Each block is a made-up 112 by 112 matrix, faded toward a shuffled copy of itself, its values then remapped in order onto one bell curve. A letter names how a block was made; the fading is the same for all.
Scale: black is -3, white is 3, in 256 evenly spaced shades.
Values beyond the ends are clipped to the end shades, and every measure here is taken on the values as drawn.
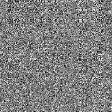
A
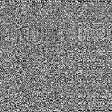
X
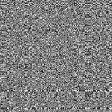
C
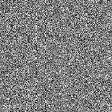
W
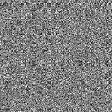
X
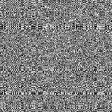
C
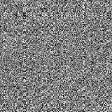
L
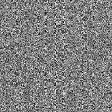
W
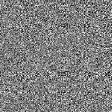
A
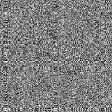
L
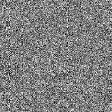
W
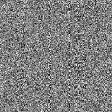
W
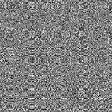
C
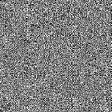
A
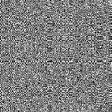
C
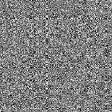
A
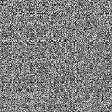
A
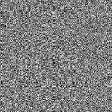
L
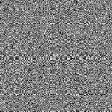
C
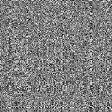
X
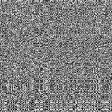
C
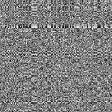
C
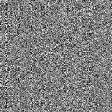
W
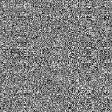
L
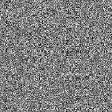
A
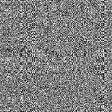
L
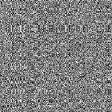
L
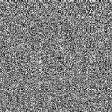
X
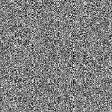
W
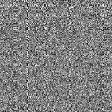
L
